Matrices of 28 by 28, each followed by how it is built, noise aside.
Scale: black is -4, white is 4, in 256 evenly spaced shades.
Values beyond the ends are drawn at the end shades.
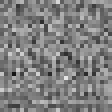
repeating columns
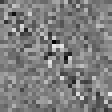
banded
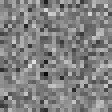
repeating rows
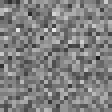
blocks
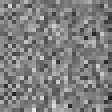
repeating rows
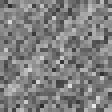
Hankel
